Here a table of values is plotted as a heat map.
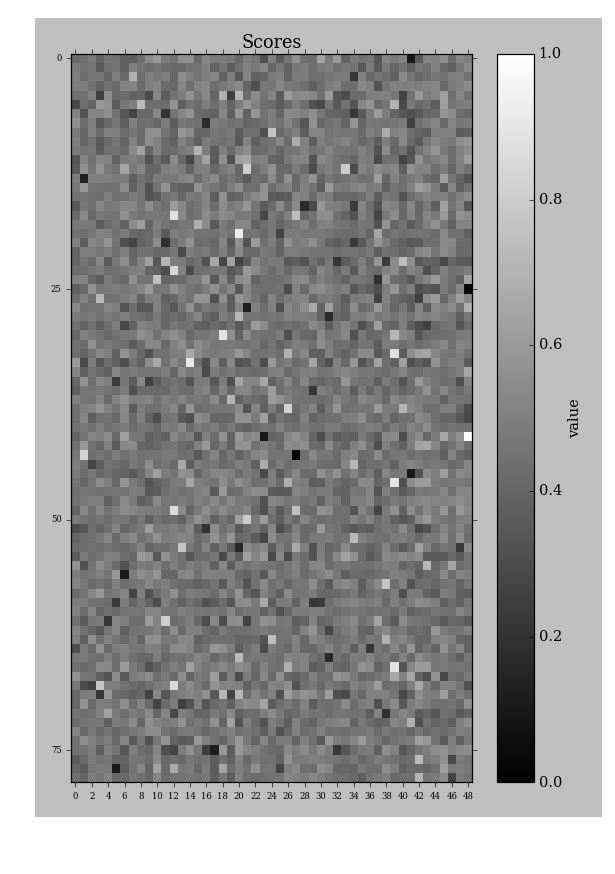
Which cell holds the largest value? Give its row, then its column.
41, 48
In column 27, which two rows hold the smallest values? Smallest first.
43, 68
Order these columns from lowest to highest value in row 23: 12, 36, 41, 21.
36, 41, 21, 12
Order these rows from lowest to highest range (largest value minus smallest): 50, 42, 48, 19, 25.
48, 42, 50, 25, 19
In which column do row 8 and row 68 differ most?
12
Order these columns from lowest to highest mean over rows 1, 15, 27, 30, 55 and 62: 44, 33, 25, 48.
25, 33, 44, 48
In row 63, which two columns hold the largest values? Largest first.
24, 38
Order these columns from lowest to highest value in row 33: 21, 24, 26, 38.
21, 38, 26, 24
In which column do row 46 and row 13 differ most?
39
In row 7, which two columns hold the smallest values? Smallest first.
16, 41
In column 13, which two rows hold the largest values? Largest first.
53, 44
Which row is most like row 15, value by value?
47
